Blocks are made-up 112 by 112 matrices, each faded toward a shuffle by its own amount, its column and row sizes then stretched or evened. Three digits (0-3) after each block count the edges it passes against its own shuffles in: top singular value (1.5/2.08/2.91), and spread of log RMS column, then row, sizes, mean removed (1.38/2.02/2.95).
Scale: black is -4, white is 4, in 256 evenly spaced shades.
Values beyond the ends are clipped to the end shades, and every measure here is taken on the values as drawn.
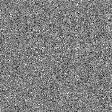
0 1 1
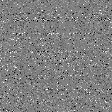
1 0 2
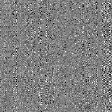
2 3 1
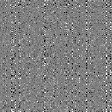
3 3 2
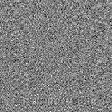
2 0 0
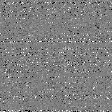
0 1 3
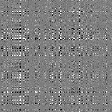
3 3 3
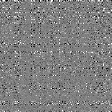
2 2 3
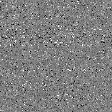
0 1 2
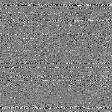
1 1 3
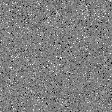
0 1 0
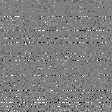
2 0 3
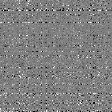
2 2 3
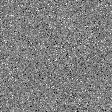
0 0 0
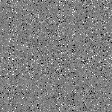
0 2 1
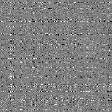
2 2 3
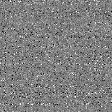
1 1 2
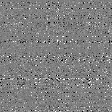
1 1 3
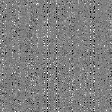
2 3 1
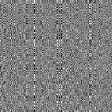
3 3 1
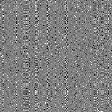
3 3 0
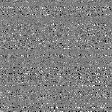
1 1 3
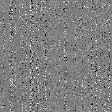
1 3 0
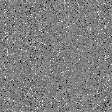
0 2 0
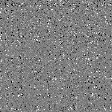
0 2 2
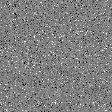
0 1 1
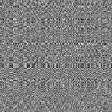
3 1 3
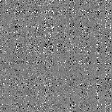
0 3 2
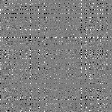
2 3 3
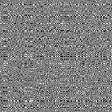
3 1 3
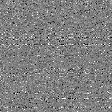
2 0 2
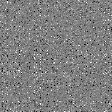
0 2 2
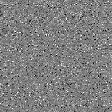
2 0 1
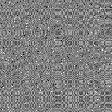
3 0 1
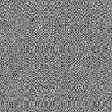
3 2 1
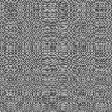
3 0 3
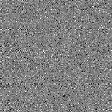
2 0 2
